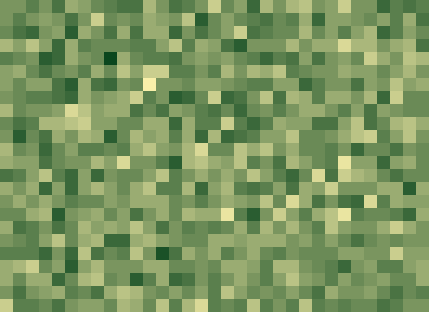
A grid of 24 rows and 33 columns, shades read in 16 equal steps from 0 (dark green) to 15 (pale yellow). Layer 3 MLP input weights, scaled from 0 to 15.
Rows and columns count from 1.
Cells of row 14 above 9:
6
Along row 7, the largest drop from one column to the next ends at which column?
13
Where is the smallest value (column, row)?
9, 5
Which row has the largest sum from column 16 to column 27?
17
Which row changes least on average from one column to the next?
19
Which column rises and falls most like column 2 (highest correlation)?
3
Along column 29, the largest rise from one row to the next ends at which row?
11
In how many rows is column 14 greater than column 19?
6
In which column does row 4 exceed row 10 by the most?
14
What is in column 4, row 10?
10
